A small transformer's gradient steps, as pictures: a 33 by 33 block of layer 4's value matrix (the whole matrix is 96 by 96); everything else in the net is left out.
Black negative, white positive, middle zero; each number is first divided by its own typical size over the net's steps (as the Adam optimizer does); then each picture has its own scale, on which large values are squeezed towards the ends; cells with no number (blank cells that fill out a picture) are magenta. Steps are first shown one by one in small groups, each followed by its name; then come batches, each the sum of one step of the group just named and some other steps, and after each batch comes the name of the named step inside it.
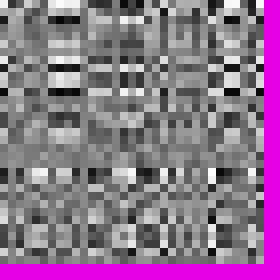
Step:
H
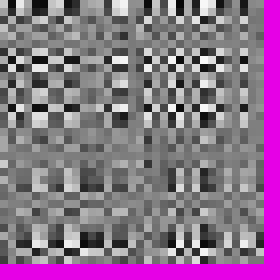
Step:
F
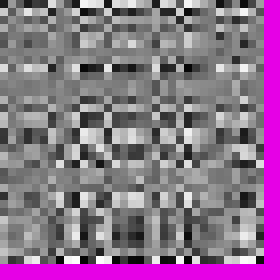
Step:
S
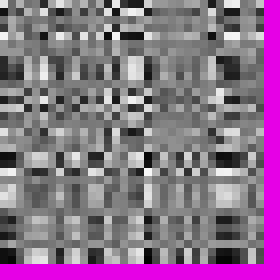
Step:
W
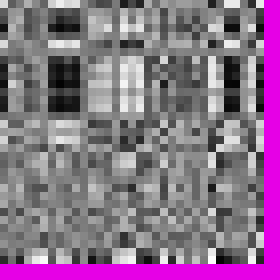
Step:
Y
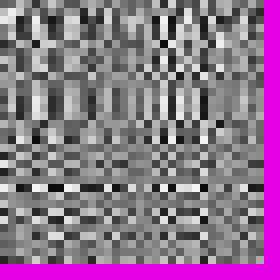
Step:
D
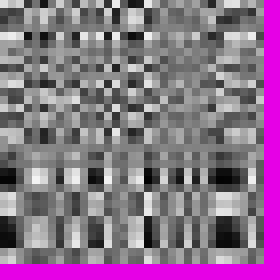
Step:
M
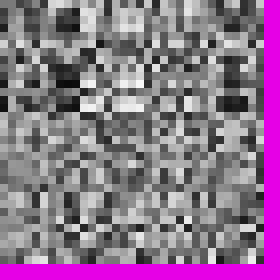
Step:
Y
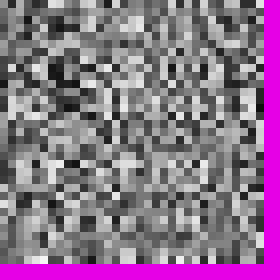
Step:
Y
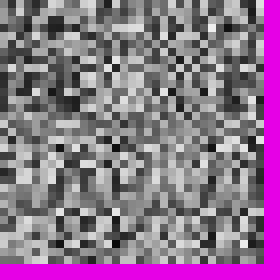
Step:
Y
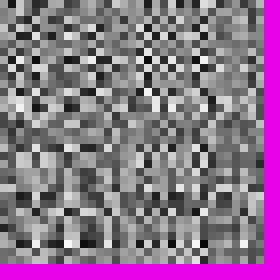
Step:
F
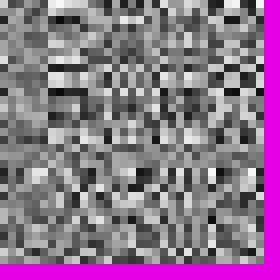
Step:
H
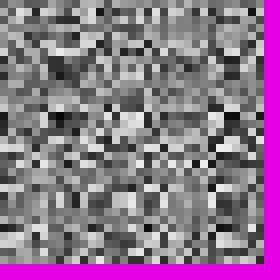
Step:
S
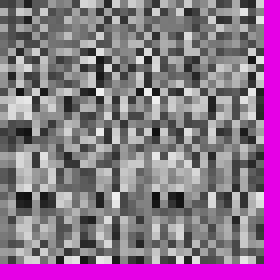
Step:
S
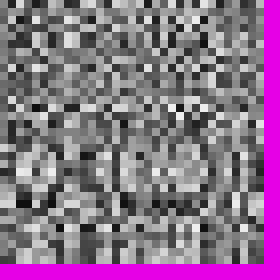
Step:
F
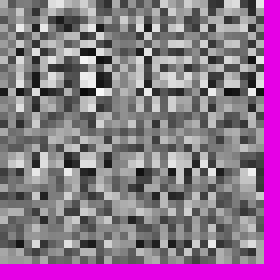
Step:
H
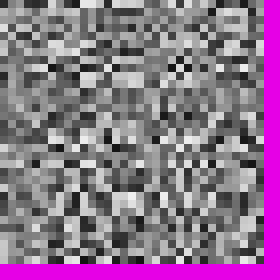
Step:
S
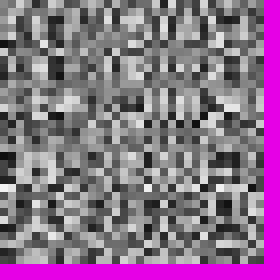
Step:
D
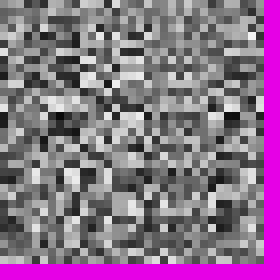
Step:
M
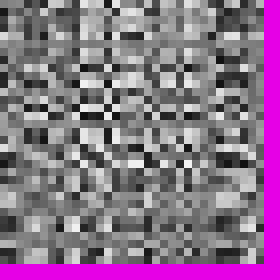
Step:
W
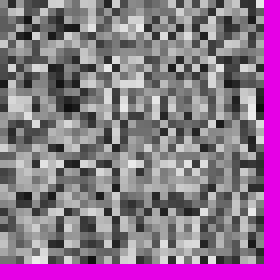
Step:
Y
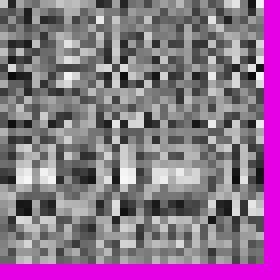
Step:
H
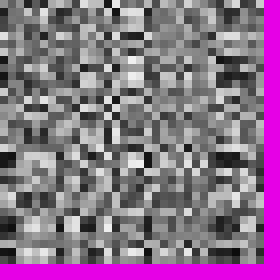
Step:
W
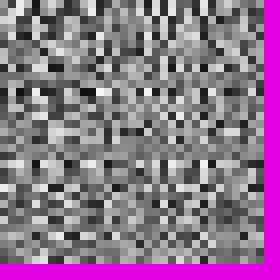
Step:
D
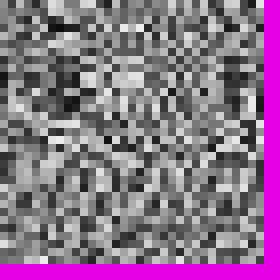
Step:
Y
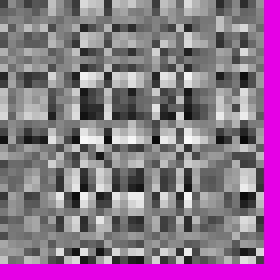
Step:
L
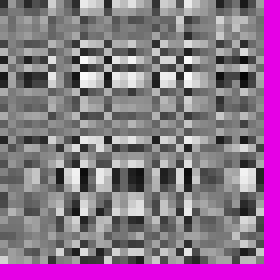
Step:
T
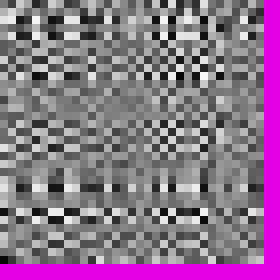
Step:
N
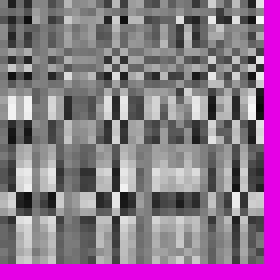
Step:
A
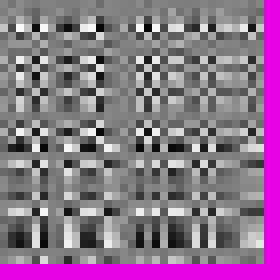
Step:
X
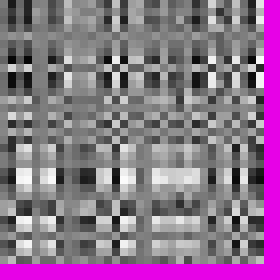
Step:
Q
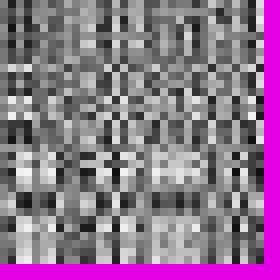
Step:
A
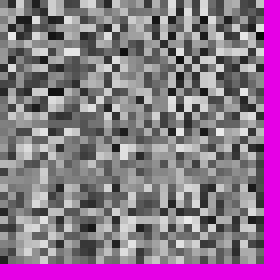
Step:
N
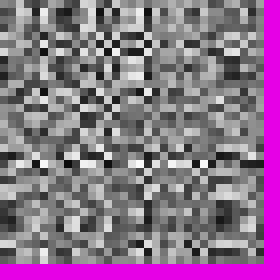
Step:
X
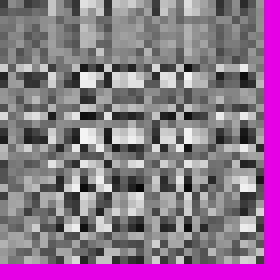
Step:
L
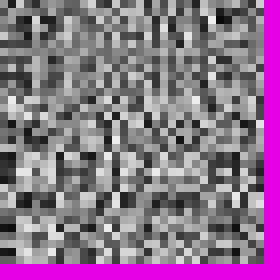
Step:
A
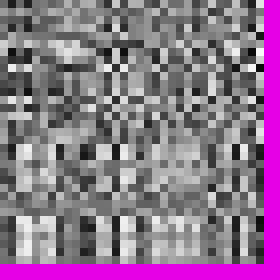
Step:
Q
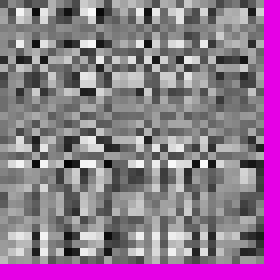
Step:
T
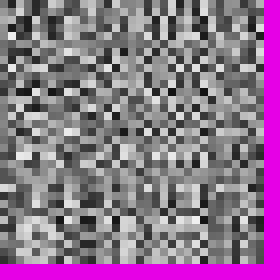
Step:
N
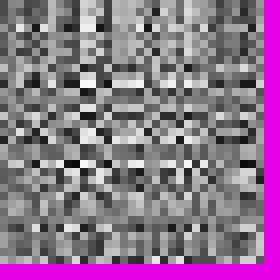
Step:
X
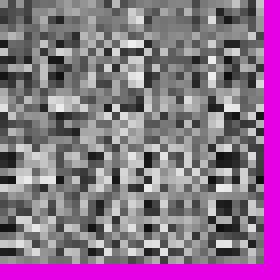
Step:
Q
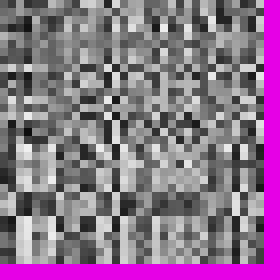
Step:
A
